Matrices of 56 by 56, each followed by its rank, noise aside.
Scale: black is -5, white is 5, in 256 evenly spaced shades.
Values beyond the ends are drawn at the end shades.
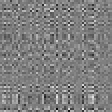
two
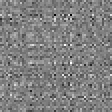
four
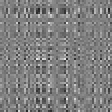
two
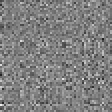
five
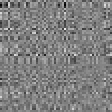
three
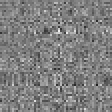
four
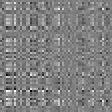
two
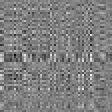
two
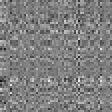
three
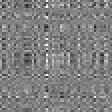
two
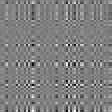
one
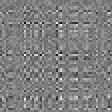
two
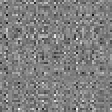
four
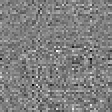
five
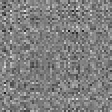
five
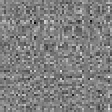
four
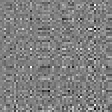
four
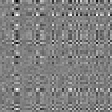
one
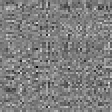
five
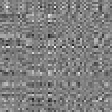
four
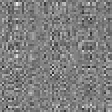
five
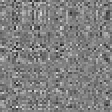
four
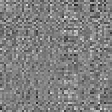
four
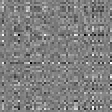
three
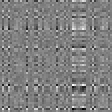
one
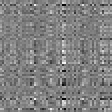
two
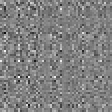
four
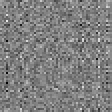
five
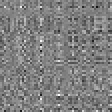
five
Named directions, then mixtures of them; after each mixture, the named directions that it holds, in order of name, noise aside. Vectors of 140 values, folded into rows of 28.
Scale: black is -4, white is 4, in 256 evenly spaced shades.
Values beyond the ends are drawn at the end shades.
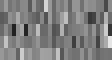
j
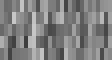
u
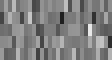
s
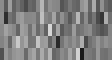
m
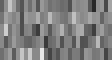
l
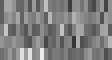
j, l.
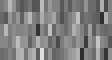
l, m, s.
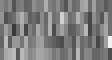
j, m, s.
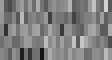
j, l.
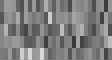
j, l.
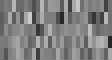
m, s, u.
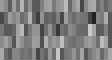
j, l, s.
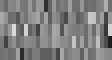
j.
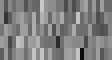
m, u.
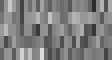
l.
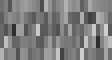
j, l, m.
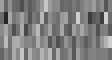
j, m.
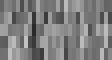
u.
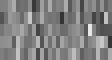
m, s.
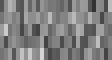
l.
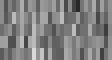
m, u.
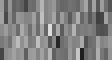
m.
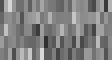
l.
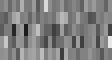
j, u.
